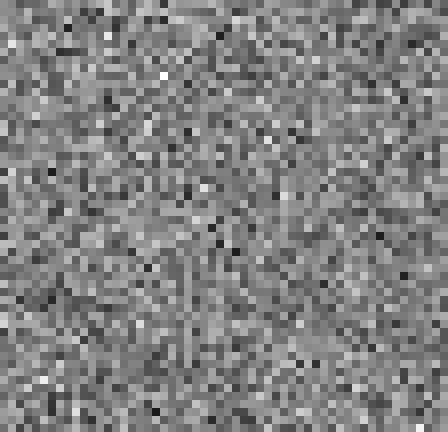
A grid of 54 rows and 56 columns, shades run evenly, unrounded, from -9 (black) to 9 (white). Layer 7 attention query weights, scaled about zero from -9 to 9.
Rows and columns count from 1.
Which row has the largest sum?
14
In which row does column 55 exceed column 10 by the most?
7
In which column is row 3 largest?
30
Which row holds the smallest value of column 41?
36
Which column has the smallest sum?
48
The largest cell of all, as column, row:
21, 10
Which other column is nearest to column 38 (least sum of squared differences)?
40
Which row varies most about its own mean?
52
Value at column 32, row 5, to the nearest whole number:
5
